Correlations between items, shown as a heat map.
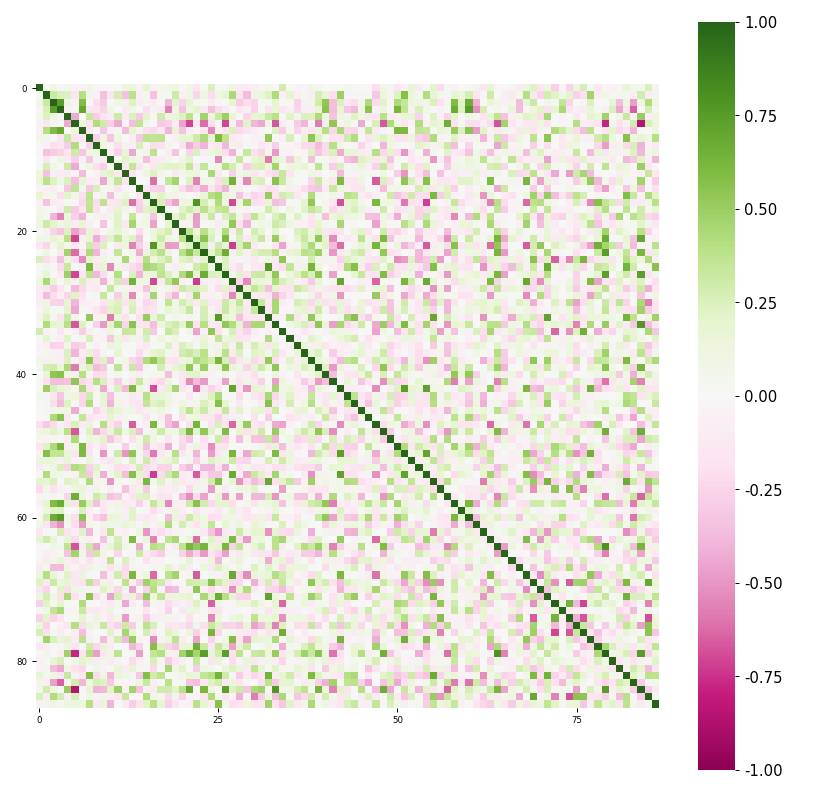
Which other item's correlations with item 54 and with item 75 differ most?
51
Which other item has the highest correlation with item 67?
74
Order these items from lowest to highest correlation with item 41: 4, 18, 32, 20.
4, 20, 32, 18
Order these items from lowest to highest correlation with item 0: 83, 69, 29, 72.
72, 29, 83, 69
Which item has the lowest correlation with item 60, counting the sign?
83
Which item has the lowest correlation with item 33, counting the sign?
5
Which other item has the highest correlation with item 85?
69
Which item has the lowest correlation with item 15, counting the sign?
62
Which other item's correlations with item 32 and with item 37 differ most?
55
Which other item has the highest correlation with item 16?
22
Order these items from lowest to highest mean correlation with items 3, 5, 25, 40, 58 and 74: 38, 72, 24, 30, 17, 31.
24, 30, 31, 17, 38, 72
